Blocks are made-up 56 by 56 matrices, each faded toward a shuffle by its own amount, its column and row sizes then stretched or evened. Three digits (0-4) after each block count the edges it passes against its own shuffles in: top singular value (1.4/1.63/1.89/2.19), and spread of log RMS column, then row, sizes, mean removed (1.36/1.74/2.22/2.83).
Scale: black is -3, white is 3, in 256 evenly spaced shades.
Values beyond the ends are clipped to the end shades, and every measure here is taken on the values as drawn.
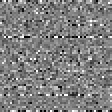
3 0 4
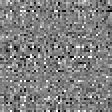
4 1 3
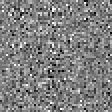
2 2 0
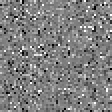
1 1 1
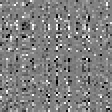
4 4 2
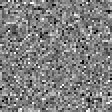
2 0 0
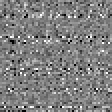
2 1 4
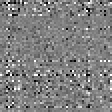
1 3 4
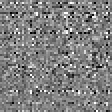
2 2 4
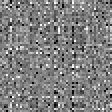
4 3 1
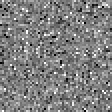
0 0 0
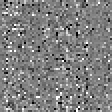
0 3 2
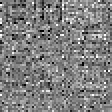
3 2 2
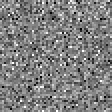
0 0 1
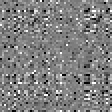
4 2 3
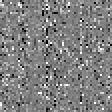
2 3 1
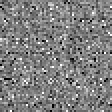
0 0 2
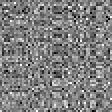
4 0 2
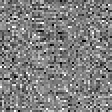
3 0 0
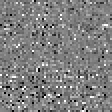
0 1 3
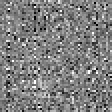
3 3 0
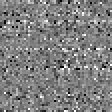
1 2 3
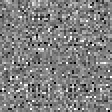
3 0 2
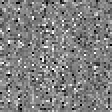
0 3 0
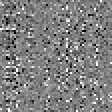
3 3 0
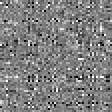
3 2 3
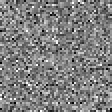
1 1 2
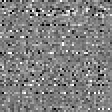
1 1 4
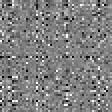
4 3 3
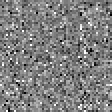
0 2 1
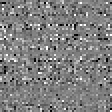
1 2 4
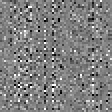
3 4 2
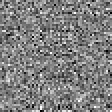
2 1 1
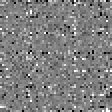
0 2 3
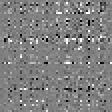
3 4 4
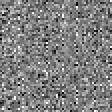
1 3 0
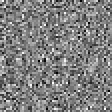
3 2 1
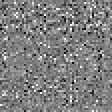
2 2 2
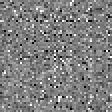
3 2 2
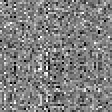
3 2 0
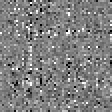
1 3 2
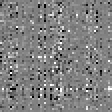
2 4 3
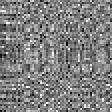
4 2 0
